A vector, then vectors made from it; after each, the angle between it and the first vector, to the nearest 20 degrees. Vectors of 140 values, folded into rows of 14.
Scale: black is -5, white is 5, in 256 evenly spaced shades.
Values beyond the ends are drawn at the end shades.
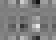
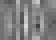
120 degrees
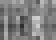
60 degrees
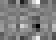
160 degrees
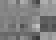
40 degrees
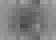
60 degrees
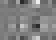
160 degrees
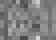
140 degrees
